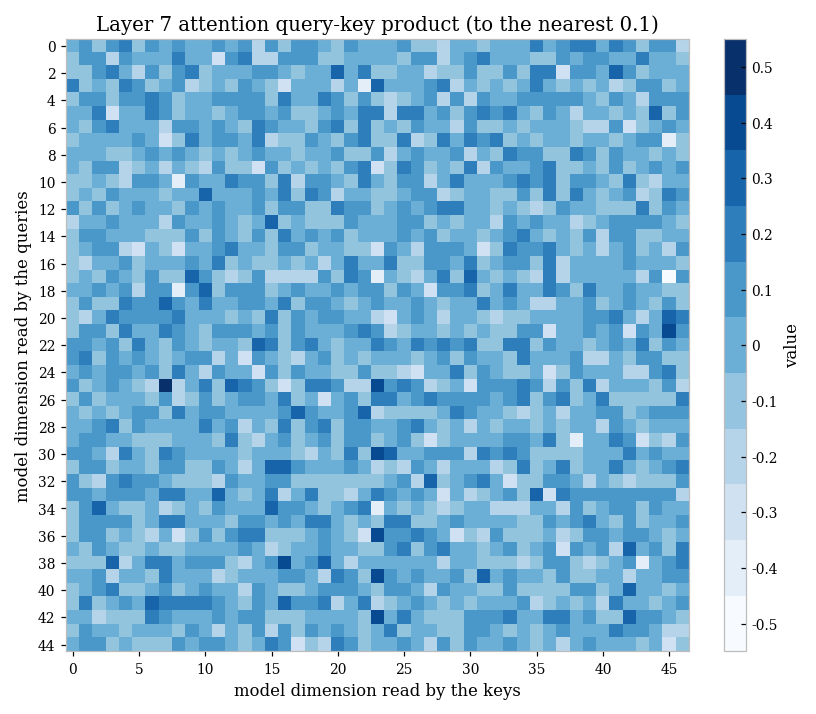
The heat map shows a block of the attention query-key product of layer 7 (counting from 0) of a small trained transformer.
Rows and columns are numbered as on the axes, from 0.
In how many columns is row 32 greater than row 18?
12
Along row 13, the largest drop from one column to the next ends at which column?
16
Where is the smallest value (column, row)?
45, 17
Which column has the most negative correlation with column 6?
24
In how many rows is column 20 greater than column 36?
15
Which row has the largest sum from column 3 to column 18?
41
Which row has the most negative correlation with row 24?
36
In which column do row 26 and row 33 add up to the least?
19
